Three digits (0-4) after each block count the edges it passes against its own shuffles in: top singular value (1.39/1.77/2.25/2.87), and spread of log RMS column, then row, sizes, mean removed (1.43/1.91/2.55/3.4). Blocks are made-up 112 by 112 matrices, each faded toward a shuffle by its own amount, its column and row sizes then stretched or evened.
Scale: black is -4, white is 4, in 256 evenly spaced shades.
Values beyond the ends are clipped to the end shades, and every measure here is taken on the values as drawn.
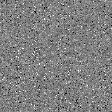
1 2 0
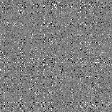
2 3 3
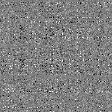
1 2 3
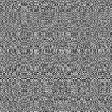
4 0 4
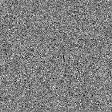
1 0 2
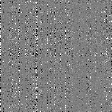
2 4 2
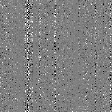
3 4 1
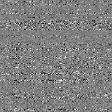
3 2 4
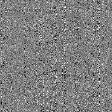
0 4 1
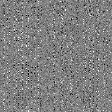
1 4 0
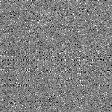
2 0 2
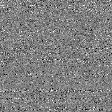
0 0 3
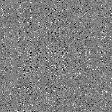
2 3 2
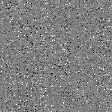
1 2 0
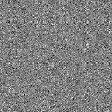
3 2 1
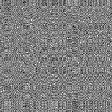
4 0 0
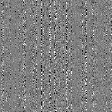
3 4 0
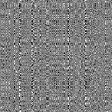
4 4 1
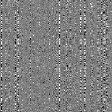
4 4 0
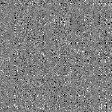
2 3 2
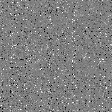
0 2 1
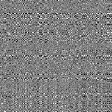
4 2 4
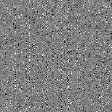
3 3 0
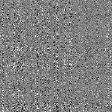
0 4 2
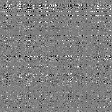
3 3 4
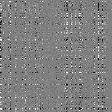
4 4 3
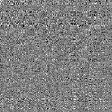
3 2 3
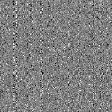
3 3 0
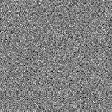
3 0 1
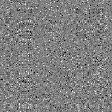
3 2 0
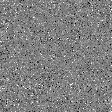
1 0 1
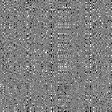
4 3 2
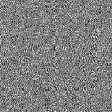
3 2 0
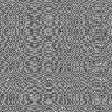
4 0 0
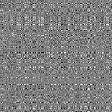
4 2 4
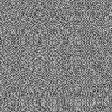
4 0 1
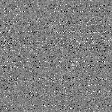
1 1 3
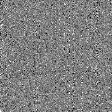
1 3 0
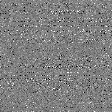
0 1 3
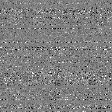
0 1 4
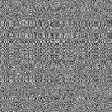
4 1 3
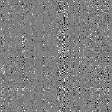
3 4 2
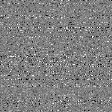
0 1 4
